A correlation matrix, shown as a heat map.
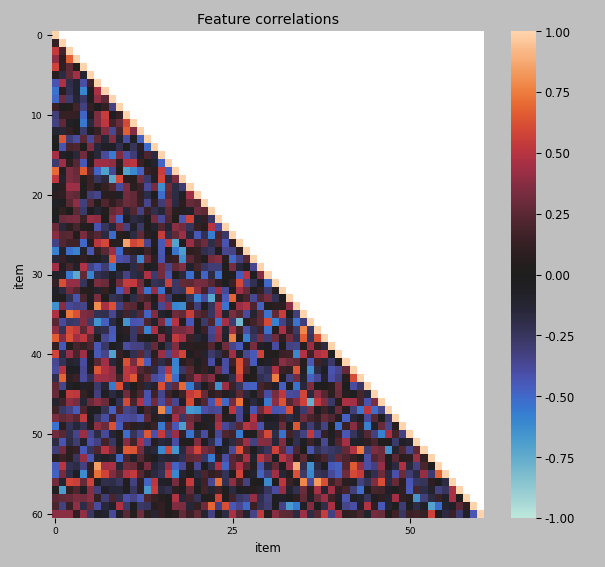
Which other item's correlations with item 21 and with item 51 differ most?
30
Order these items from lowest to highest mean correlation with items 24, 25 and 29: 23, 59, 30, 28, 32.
28, 23, 32, 59, 30
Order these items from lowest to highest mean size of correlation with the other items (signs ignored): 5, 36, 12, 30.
5, 12, 30, 36
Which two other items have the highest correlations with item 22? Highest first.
59, 24
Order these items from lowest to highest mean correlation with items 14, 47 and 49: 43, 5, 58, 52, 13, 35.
43, 52, 13, 35, 58, 5
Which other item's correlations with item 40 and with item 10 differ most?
17
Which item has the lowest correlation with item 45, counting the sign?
47
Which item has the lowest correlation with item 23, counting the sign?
44
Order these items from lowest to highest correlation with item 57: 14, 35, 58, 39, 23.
58, 23, 35, 39, 14
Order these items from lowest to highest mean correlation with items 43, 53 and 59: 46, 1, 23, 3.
23, 46, 3, 1
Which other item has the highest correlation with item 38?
25
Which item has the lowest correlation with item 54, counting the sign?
36
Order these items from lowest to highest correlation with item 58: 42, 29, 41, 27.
41, 27, 29, 42
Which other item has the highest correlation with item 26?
10
